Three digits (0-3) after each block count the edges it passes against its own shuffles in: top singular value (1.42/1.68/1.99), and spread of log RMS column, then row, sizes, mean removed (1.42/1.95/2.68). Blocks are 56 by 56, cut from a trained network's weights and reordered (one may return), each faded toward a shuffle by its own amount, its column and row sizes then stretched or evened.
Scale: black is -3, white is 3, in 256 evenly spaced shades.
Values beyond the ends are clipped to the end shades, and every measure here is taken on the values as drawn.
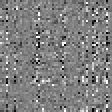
2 3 2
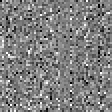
0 3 1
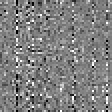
3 3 1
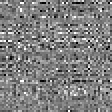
3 0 3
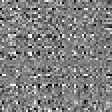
3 2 3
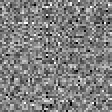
3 0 0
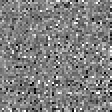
0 1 2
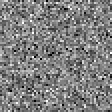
0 0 0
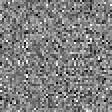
1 1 0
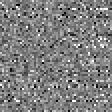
2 0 2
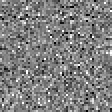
1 1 0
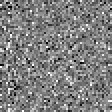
0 1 0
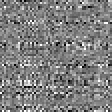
3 1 3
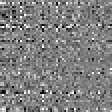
3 2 3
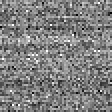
1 0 1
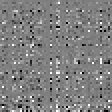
1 3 3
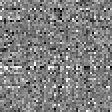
2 2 2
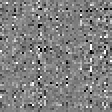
0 3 2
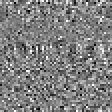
2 0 2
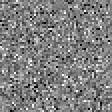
0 1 0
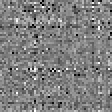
0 2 2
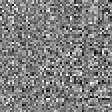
3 1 2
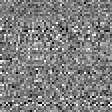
3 0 2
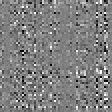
3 3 2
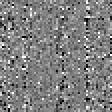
2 3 1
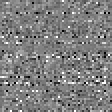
0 1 3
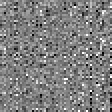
2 3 1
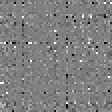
1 2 2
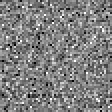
0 0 0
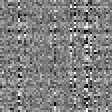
2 3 0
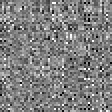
3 2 1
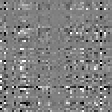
3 3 3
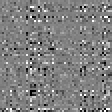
3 3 3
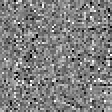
0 2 0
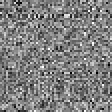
3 0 1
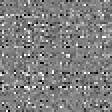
1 2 3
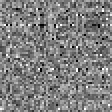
3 0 1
